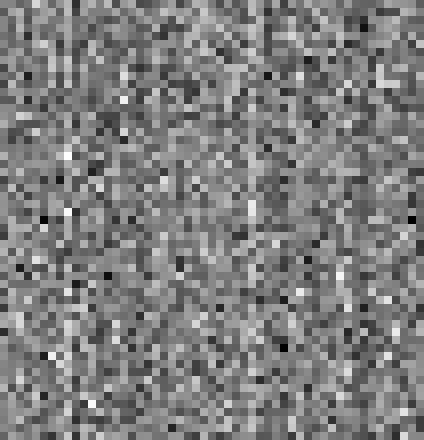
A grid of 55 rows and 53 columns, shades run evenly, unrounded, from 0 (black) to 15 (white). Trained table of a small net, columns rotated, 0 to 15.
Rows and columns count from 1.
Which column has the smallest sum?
46
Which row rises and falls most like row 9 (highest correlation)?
11
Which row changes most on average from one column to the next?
10
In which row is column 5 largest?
33
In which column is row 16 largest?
44
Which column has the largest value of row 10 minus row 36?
38
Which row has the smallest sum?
14
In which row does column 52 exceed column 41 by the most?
15
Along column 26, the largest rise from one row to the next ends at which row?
40
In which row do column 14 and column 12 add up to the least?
35
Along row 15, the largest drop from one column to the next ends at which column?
13
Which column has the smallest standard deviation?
45
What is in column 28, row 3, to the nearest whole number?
8
